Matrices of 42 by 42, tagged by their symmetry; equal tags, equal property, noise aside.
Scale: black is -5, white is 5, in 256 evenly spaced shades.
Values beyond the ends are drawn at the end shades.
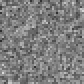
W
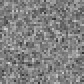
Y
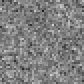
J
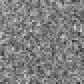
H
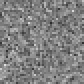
H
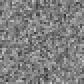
Y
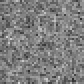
H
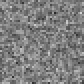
H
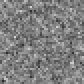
J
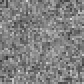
W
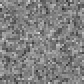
Y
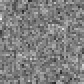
Y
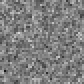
W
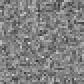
H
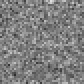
H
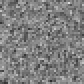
H
